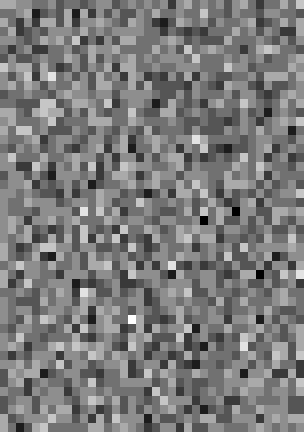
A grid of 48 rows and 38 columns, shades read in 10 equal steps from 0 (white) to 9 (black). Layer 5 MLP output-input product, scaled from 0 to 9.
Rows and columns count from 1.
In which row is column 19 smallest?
42
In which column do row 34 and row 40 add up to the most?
19
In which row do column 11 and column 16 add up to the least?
26
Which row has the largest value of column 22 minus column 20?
31
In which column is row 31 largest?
33
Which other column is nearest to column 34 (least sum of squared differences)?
27
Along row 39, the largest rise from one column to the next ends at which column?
32
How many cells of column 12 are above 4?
24
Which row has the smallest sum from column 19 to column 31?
21
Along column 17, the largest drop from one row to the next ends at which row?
36
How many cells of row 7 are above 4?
20
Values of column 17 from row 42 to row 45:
7 4 5 4
